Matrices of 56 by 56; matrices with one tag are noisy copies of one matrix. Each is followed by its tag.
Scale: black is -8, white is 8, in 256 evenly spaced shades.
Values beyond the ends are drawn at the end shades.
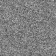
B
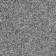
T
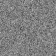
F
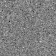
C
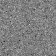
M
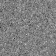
T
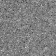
T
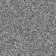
F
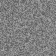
T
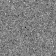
F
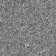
T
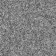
M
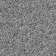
T
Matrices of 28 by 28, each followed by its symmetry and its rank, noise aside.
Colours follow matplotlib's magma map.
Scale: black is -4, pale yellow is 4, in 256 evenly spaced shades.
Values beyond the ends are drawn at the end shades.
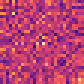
symmetric, rank five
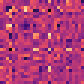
symmetric, rank four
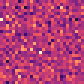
antisymmetric, rank six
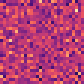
no symmetry, rank five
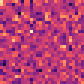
no symmetry, rank five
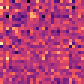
no symmetry, rank five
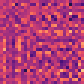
no symmetry, rank four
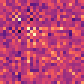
symmetric, rank four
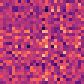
no symmetry, rank five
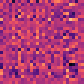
no symmetry, rank four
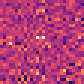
no symmetry, rank six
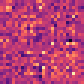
symmetric, rank five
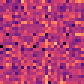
no symmetry, rank five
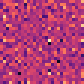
no symmetry, rank six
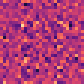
no symmetry, rank four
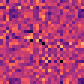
symmetric, rank four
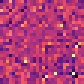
symmetric, rank six
